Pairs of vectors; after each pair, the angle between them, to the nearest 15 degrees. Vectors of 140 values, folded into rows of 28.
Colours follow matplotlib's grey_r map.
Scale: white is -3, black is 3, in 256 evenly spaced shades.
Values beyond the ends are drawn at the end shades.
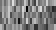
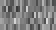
120 degrees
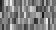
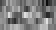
60 degrees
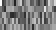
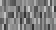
60 degrees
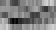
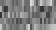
60 degrees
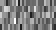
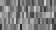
30 degrees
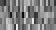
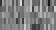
75 degrees
